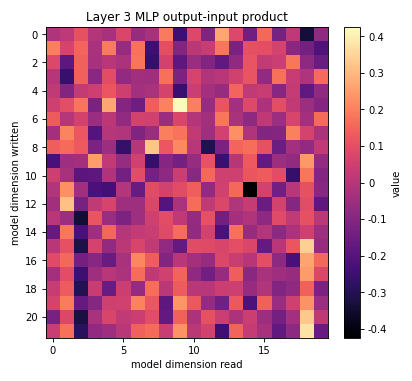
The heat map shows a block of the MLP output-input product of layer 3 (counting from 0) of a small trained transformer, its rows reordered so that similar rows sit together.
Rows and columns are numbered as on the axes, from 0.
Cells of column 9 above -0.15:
18
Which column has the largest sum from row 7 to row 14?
1
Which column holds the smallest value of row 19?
14
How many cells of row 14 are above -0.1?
17
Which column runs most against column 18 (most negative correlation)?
2
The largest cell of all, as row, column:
5, 9
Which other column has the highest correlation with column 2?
8
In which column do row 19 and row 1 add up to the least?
19
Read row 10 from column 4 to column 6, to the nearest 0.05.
0 -0.15 0.1
